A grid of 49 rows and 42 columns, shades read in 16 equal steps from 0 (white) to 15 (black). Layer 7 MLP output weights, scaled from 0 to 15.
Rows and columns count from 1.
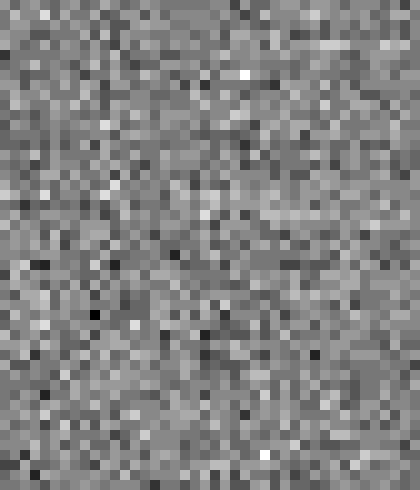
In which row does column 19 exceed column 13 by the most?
9
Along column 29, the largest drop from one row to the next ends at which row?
25
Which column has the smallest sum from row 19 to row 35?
35
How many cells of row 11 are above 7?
15
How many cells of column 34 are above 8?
10
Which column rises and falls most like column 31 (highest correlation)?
7
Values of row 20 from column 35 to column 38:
5 5 7 9
